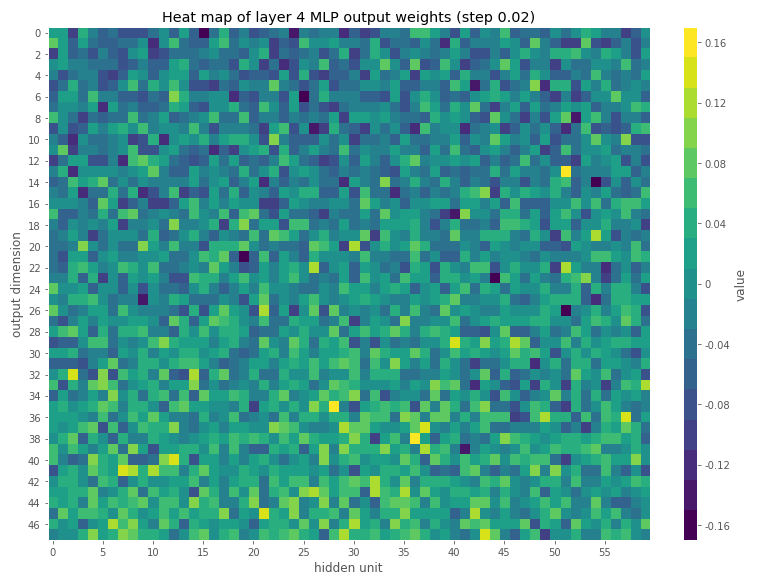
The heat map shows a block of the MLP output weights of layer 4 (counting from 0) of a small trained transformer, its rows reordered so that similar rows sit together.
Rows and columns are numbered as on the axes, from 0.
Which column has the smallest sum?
20
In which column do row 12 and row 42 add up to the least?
7
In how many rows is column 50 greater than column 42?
20
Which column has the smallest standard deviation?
56
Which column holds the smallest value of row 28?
43
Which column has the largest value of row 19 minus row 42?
54
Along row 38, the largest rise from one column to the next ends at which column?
36
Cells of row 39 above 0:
37
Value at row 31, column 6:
0.08
